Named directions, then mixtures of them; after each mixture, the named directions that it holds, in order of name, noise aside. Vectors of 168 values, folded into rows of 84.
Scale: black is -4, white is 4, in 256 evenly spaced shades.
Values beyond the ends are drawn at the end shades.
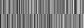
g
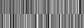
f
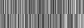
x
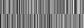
g.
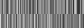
g.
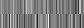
f, x.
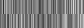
g, x.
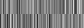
f, g.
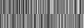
f, g.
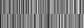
f, g.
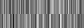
f, x.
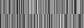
g, x.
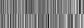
f, x.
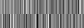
f.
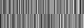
f, g.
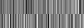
f, x.
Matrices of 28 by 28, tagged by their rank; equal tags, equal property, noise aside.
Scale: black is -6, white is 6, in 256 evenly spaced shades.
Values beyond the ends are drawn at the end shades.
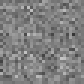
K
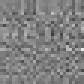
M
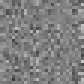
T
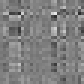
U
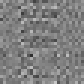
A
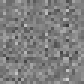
T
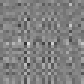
U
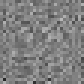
K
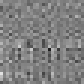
A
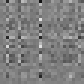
U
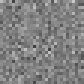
K
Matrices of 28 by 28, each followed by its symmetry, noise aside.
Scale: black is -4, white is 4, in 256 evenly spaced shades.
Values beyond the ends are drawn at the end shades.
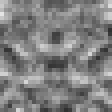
mirrored left to right.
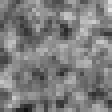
no symmetry.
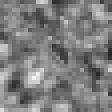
symmetric across the other diagonal.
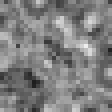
symmetric across the other diagonal.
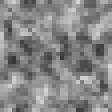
same after a half turn.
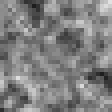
symmetric across the other diagonal.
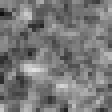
no symmetry.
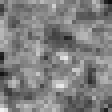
no symmetry.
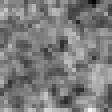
no symmetry.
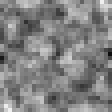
same after a half turn.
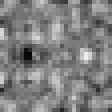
mirrored top to bottom.
